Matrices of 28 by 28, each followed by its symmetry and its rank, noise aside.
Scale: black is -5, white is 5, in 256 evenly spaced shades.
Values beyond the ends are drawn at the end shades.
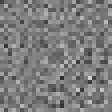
symmetric, rank six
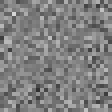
no symmetry, rank eight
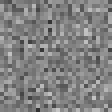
no symmetry, rank eight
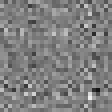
antisymmetric, rank six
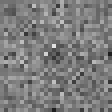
symmetric, rank six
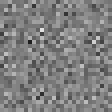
antisymmetric, rank six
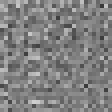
no symmetry, rank six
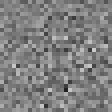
antisymmetric, rank six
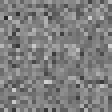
no symmetry, rank seven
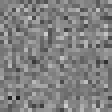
no symmetry, rank eight
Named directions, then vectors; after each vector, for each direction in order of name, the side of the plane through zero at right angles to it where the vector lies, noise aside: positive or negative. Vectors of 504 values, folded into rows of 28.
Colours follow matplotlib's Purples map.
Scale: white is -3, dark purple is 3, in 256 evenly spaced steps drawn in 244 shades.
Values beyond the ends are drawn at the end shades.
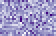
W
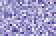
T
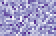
positive, negative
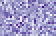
positive, negative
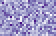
positive, negative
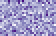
positive, positive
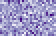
positive, positive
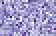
positive, negative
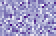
positive, negative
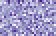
positive, positive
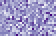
negative, positive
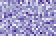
positive, positive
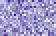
positive, positive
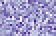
positive, negative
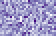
positive, negative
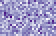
positive, negative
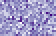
negative, positive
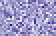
positive, negative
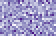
positive, positive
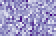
negative, positive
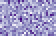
positive, positive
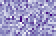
negative, positive
